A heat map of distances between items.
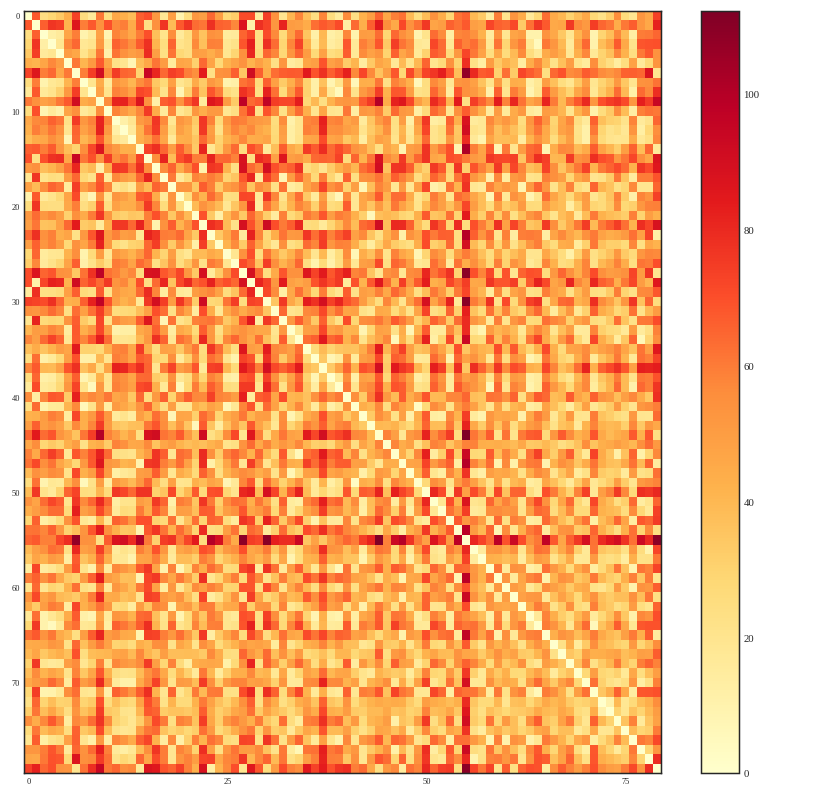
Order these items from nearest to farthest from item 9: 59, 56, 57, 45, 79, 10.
45, 10, 57, 56, 59, 79
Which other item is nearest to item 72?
73
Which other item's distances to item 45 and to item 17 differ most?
32
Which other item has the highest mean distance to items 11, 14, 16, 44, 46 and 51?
55
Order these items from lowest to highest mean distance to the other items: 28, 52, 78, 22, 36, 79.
36, 52, 78, 22, 79, 28
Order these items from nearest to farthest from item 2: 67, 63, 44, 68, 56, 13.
63, 68, 67, 13, 56, 44
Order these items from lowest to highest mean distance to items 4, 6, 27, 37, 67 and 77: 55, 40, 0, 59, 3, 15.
59, 3, 0, 40, 15, 55
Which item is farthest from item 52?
6
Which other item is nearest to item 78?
56
